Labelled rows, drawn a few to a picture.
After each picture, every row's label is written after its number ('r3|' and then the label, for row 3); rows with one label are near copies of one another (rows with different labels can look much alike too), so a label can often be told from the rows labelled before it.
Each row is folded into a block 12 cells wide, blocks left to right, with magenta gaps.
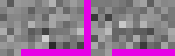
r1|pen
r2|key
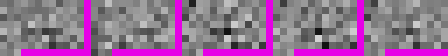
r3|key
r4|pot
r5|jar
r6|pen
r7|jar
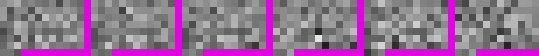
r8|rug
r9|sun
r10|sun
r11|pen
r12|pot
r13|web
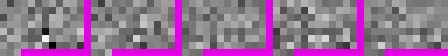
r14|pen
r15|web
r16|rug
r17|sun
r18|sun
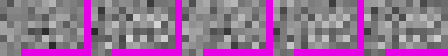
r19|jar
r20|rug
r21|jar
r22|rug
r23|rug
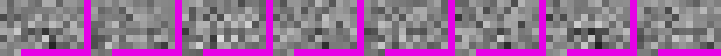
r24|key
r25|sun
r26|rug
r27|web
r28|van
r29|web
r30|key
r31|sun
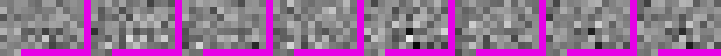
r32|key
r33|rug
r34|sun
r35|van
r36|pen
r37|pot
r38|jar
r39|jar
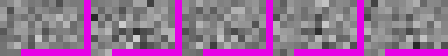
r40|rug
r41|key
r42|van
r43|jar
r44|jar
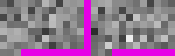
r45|web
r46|rug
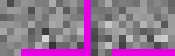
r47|pen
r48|pot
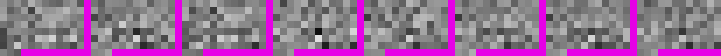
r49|sun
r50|key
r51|sun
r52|pen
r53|web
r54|key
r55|key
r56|pen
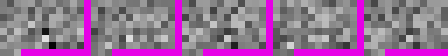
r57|pen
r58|rug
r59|web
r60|sun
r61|web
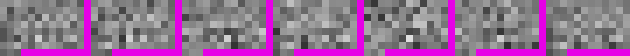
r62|rug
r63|rug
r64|key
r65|pot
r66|web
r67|pen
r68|pot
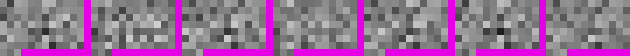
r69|jar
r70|rug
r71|web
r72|pot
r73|web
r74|jar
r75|web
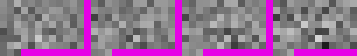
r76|van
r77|web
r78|key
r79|web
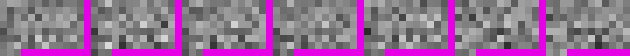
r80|rug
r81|pot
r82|pot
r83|pot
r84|rug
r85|web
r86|key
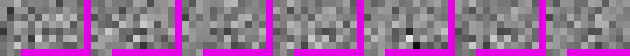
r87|rug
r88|web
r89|jar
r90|van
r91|pen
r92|van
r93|web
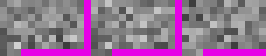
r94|pot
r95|sun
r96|web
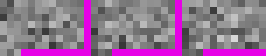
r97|jar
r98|pot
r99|sun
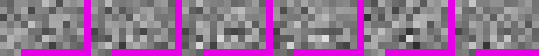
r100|web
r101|van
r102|van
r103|sun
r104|web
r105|van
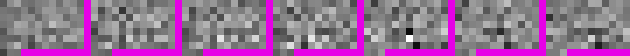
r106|pot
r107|rug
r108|rug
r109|van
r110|pen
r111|jar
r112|key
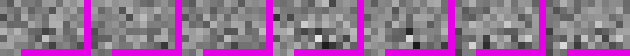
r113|web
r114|sun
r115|web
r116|key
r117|pen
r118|pot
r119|pot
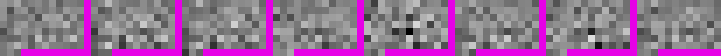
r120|rug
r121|pot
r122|pot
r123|key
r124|jar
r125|van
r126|pen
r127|van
